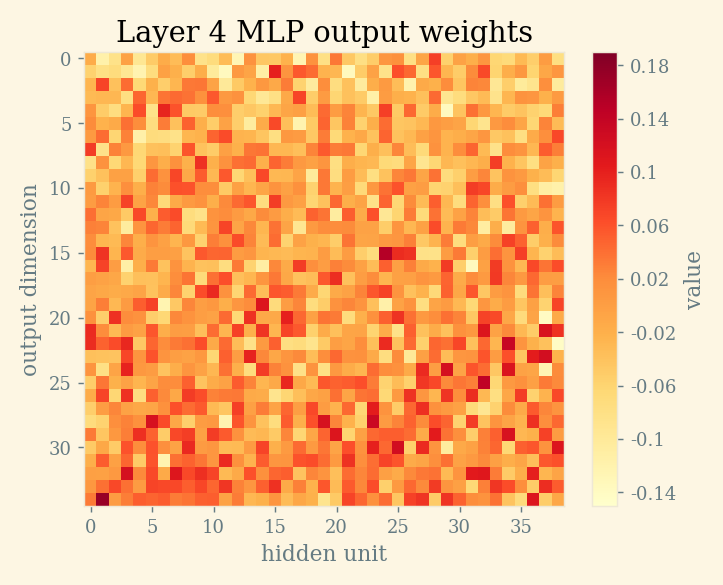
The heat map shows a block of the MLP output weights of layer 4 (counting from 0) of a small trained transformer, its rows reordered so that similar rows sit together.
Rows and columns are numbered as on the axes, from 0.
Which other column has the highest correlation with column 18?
23
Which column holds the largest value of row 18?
10
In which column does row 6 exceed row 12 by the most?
24
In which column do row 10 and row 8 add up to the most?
9
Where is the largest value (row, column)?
34, 1
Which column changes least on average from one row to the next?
22
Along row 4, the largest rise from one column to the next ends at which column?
6
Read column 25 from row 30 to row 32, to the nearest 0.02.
0.12 0.06 -0.02
